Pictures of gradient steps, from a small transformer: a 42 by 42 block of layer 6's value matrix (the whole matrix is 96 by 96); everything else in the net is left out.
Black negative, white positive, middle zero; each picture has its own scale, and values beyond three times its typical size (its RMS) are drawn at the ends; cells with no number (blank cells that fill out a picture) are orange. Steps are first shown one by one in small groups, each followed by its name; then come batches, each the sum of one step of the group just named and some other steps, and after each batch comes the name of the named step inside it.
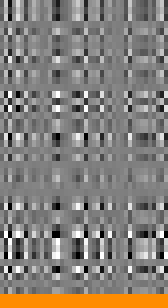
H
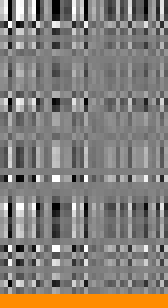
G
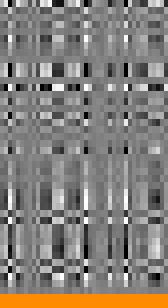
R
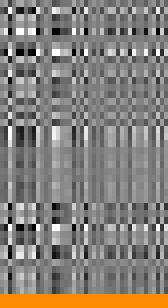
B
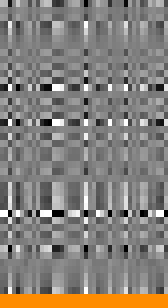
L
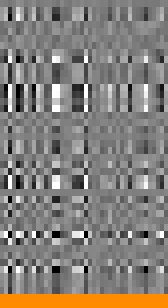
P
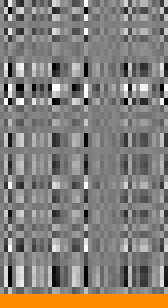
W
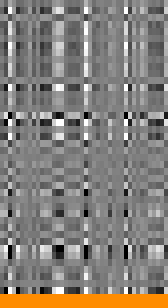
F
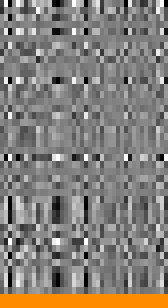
B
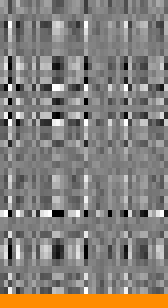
L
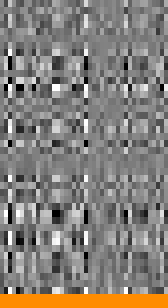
W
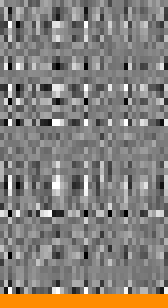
L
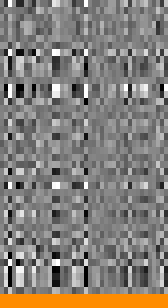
W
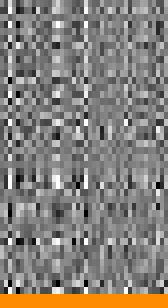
F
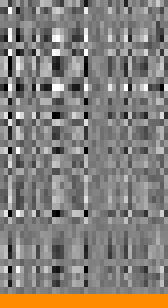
R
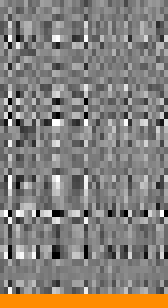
L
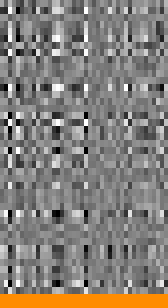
F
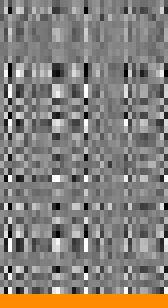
H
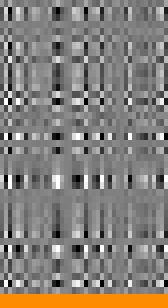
H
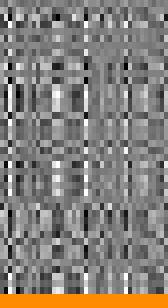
P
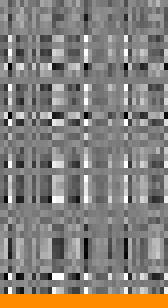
R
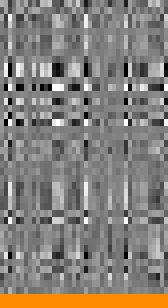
R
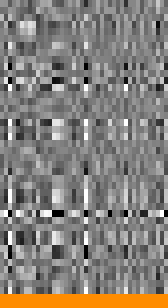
L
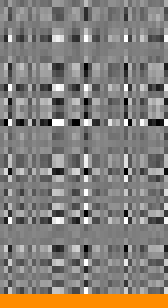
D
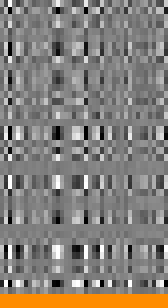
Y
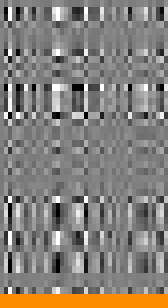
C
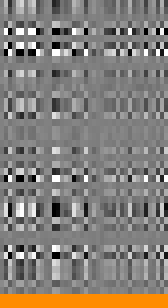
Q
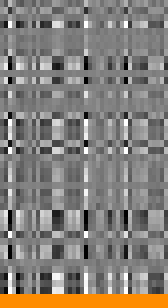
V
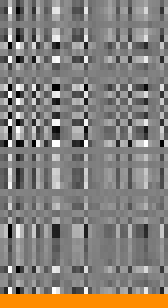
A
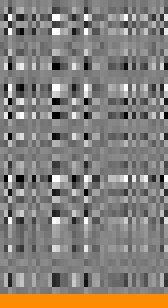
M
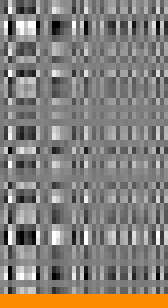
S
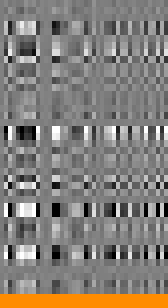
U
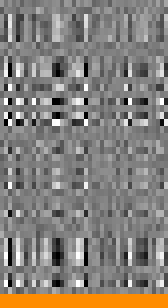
A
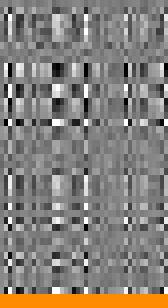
D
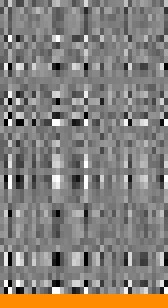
A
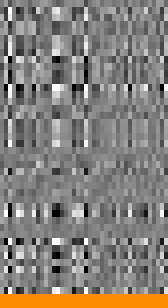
C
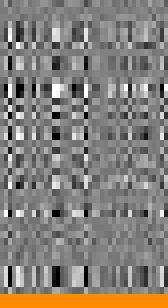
M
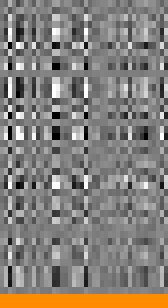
M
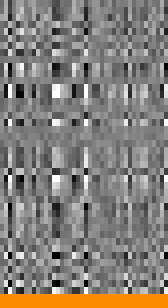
Q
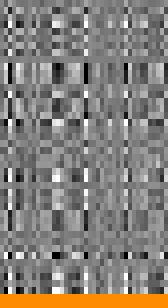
V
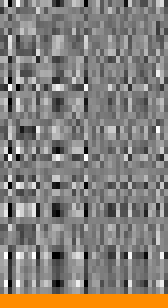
U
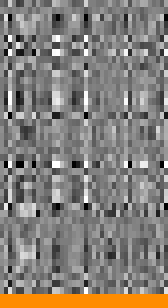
U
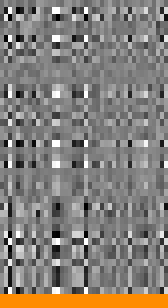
A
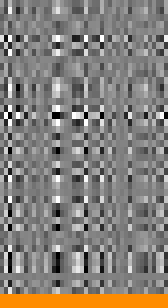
C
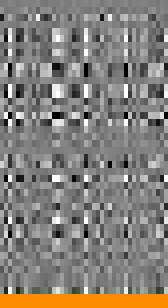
M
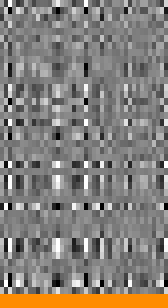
Y
